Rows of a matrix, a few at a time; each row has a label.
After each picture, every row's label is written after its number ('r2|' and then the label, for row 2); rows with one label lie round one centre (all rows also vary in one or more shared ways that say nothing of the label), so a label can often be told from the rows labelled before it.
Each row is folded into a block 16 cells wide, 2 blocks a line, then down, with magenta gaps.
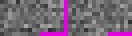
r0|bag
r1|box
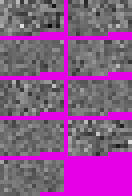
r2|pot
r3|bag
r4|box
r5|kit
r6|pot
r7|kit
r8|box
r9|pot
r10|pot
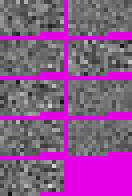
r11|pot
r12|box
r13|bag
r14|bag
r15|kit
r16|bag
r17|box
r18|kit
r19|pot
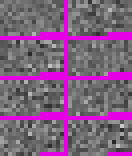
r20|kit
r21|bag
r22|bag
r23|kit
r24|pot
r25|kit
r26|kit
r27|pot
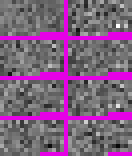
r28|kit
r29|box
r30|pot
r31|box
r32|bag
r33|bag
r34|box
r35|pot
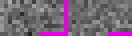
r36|bag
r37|box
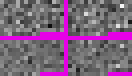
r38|kit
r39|box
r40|kit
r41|bag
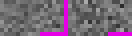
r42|box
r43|box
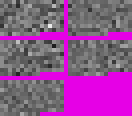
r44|pot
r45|pot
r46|box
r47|pot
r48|box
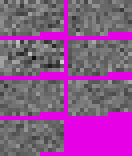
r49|pot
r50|kit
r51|pot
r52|bag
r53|bag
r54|pot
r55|pot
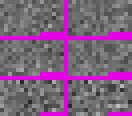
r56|pot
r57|kit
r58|kit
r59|kit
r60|box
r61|kit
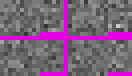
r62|box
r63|bag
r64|pot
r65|bag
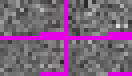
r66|bag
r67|box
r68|bag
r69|kit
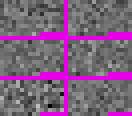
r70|kit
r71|bag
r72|pot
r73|pot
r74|kit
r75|bag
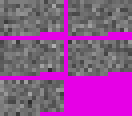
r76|box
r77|pot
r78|bag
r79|kit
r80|box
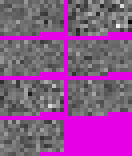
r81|pot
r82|box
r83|kit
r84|box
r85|bag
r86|kit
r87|box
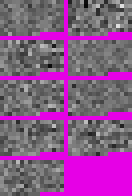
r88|kit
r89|bag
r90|box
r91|pot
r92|pot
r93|bag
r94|kit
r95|pot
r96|box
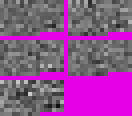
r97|box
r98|box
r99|bag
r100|bag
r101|pot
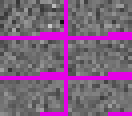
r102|kit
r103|kit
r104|bag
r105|kit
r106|bag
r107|bag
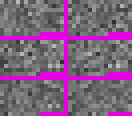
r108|pot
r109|pot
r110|box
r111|box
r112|kit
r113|kit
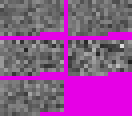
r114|kit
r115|pot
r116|box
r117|kit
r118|pot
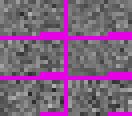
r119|pot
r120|box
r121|bag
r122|bag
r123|kit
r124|box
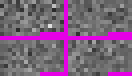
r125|pot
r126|pot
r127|kit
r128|bag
